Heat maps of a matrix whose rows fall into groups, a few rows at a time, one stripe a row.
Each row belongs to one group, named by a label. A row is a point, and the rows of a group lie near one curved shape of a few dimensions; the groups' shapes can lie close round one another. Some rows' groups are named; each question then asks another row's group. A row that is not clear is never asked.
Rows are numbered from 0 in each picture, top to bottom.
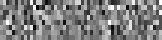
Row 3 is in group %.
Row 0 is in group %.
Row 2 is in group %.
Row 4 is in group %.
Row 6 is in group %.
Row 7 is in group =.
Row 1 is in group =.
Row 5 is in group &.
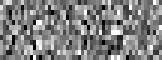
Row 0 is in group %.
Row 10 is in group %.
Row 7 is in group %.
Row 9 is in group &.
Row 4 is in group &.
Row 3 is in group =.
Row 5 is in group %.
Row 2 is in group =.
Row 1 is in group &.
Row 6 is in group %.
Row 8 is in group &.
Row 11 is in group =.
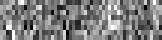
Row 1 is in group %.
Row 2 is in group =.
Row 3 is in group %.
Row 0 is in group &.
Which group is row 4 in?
%
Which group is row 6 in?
=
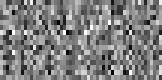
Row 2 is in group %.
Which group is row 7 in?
%
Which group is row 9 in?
=
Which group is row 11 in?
%
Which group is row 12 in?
&
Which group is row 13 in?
%
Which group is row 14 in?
&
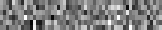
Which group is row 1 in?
=
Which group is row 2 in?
%
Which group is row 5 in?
&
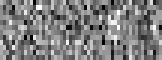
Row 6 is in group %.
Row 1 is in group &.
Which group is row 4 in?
%
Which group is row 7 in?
%
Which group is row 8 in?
&
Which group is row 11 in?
&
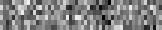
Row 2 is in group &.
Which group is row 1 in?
&
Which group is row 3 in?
&
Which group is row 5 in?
%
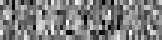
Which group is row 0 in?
&
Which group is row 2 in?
%
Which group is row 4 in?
&
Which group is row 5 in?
&
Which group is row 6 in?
&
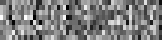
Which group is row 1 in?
=
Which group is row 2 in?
&
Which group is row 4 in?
=
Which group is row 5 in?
&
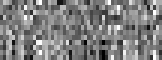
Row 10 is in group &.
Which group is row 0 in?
%
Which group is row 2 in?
&
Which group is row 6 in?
%
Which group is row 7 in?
&
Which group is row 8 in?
&
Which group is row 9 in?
%
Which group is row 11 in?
&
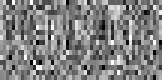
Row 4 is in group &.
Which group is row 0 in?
=
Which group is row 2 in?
%
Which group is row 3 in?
%
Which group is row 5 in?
&
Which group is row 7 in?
&
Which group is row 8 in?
=
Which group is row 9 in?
&
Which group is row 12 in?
=
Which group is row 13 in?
&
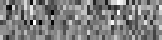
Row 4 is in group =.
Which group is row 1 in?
%
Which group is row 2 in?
=
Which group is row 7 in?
%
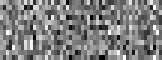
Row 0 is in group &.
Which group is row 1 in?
&
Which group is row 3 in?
&
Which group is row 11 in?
&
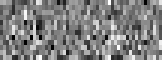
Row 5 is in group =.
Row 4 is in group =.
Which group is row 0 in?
%
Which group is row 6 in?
&
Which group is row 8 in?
%
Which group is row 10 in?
=
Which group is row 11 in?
%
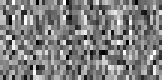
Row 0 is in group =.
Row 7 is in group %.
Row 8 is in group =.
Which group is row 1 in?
&
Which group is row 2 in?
%
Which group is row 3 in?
=
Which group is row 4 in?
=
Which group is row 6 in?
&
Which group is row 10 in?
&
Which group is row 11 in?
&
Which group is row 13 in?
=
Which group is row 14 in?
&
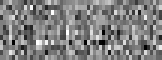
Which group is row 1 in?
%
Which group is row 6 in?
&
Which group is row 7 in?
&
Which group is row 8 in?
&
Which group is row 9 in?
%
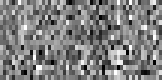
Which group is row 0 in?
&
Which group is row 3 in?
&
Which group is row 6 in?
&
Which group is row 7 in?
&
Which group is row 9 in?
&
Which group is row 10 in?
=
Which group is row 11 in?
&
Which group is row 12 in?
%
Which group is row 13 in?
&
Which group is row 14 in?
%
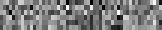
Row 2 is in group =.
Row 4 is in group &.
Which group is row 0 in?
&
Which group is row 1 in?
&
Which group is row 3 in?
%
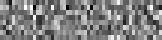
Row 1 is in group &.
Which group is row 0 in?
=
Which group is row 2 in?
%
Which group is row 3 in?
&
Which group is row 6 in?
%
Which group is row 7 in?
=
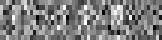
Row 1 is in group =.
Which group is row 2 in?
%
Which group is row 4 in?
=
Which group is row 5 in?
%
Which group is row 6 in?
&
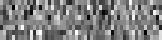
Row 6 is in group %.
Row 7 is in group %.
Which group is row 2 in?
&
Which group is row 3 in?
%
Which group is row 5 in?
&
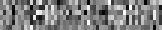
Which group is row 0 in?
%
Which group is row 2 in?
&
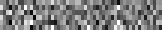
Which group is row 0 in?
&
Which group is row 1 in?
=
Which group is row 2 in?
%
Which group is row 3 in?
&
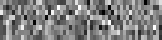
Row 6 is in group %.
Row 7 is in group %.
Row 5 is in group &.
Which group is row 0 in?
%
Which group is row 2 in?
&
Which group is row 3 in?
&
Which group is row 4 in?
%
